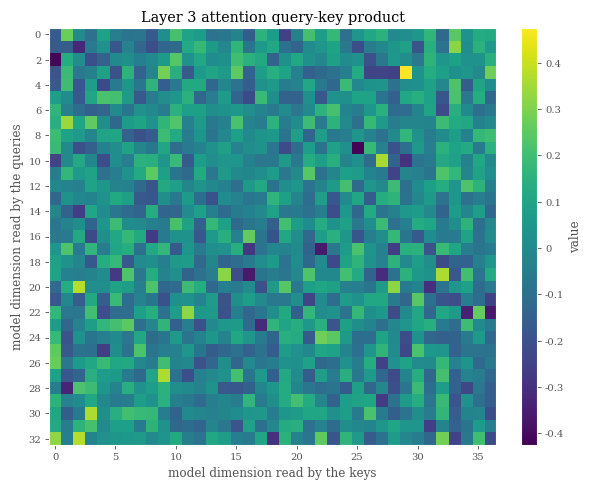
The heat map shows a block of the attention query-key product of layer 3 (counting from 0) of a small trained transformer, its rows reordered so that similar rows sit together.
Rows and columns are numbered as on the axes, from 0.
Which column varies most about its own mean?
0
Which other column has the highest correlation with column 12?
33
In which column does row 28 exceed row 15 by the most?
3
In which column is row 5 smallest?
16
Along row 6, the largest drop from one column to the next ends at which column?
32
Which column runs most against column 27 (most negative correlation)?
29
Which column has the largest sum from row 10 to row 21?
24
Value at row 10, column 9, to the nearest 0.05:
0.05
